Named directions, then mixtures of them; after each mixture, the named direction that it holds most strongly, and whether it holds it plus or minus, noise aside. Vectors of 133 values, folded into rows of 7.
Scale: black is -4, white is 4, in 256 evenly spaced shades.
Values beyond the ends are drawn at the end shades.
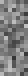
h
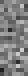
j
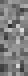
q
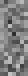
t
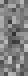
t, plus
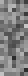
h, plus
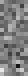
j, minus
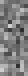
q, minus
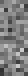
j, plus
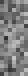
h, minus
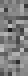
j, plus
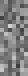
q, minus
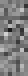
q, minus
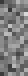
h, minus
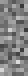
j, minus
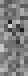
q, minus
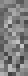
t, minus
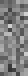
h, minus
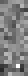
q, plus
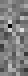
q, plus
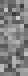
h, minus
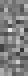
j, minus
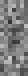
h, plus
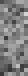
h, minus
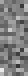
j, minus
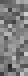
h, minus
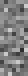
j, minus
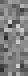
q, plus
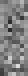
t, plus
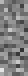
j, minus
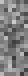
h, plus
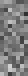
t, minus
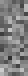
j, minus
